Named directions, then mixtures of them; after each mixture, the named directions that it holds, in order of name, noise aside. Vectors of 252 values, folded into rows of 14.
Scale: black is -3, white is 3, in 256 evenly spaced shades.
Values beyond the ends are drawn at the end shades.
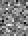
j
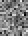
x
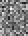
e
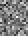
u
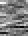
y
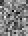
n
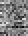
n, x, y.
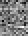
e, j, y.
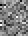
j, u, x.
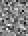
e, j.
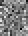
n, u.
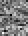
u, x, y.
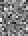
e, n, u.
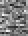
e, j, y.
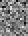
e, j.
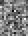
n.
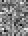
n, u, x.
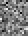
j, u.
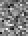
e, j, x.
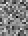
u.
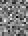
u.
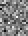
u.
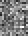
e, n, y.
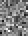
j, x.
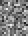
j, n.
